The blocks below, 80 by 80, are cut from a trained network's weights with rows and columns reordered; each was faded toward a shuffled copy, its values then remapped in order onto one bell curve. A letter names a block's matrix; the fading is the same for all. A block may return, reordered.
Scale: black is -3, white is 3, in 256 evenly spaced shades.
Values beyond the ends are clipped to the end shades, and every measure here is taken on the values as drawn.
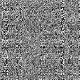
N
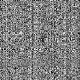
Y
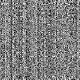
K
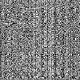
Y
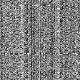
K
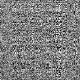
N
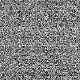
N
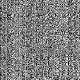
Y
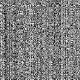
K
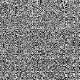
N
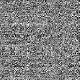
N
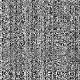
K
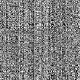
K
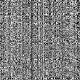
K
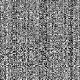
Y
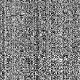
Y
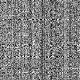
K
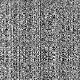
K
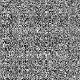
N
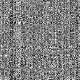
Y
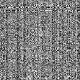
K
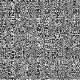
N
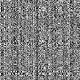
K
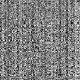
K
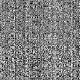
Y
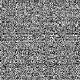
N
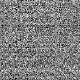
N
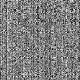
K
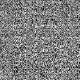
N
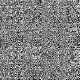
N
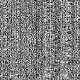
K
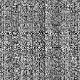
K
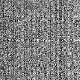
K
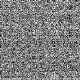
N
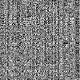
K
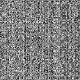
Y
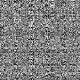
N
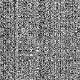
Y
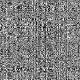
Y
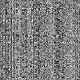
K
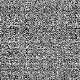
N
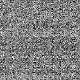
N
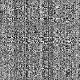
K
